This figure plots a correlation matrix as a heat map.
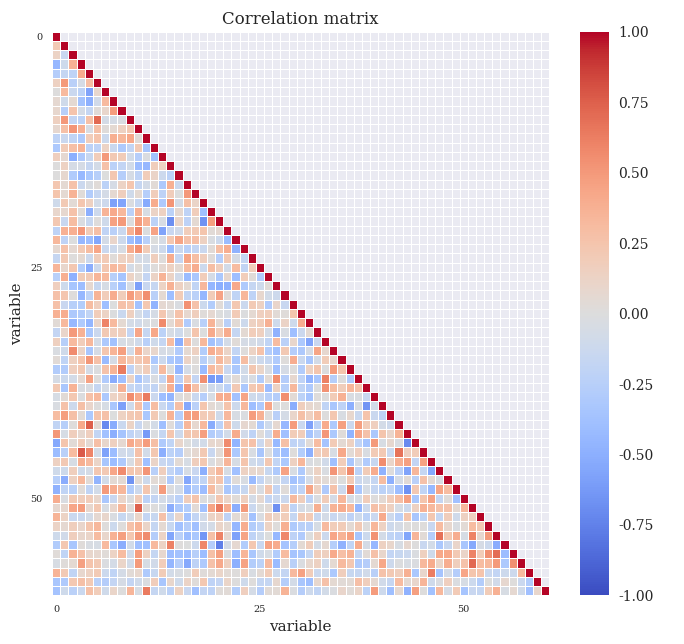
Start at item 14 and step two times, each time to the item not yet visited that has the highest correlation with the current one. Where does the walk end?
18
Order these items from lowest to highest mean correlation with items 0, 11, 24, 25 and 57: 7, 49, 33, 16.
33, 49, 16, 7
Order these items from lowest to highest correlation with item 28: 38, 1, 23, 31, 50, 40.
38, 50, 40, 31, 1, 23
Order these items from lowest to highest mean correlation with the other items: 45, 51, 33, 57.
33, 45, 57, 51
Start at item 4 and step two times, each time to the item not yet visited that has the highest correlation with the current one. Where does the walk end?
45
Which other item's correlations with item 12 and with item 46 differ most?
58
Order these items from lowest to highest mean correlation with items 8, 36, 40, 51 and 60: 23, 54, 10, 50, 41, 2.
41, 50, 2, 23, 10, 54
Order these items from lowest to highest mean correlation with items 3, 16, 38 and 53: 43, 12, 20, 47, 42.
20, 12, 47, 43, 42
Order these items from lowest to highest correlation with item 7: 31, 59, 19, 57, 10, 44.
59, 57, 10, 44, 31, 19
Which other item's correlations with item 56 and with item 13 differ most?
2
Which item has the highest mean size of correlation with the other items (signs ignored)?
54
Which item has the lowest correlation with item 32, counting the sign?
27
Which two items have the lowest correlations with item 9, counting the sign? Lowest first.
48, 22
